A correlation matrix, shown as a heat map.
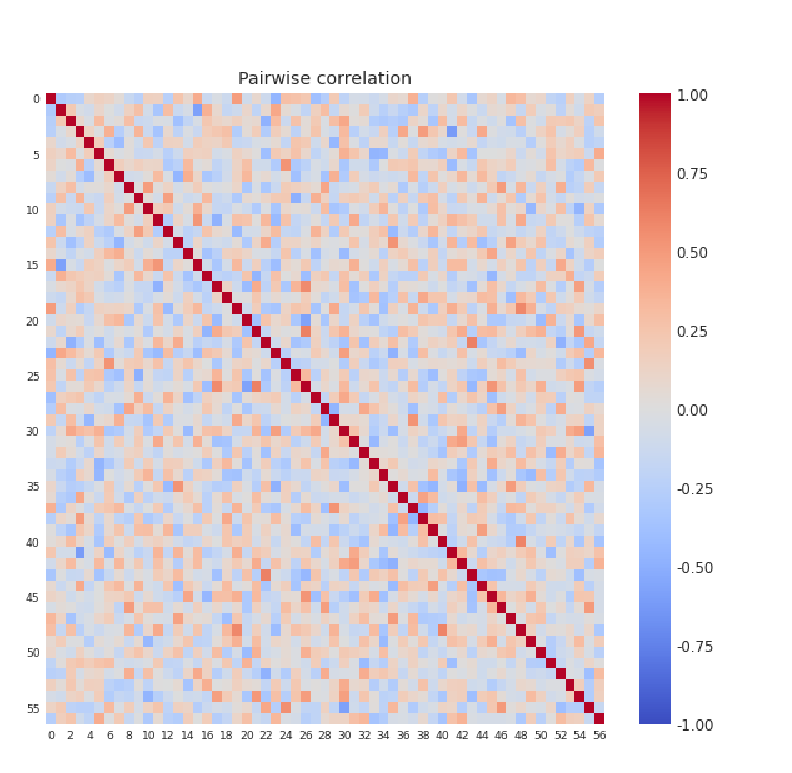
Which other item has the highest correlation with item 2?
30
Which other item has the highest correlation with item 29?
37
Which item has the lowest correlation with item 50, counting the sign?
20
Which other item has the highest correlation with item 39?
44
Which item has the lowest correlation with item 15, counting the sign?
1
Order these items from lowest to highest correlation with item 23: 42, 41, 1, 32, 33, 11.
11, 33, 41, 32, 42, 1
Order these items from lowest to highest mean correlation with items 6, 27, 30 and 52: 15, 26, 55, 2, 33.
55, 33, 26, 15, 2
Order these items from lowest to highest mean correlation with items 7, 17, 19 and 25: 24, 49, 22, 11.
22, 24, 11, 49
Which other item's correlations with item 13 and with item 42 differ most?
35
